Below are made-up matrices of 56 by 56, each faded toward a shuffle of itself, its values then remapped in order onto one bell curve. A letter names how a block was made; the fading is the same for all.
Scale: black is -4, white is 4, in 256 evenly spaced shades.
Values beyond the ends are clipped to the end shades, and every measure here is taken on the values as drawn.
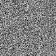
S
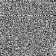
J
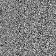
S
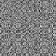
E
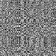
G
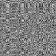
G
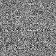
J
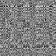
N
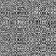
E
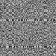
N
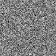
S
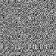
G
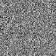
J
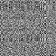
G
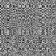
E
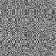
E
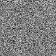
J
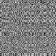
E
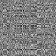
E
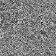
J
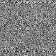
J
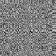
G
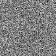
S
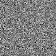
J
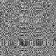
G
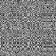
N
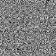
J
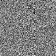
S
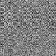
G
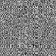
G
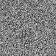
S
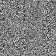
S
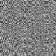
G
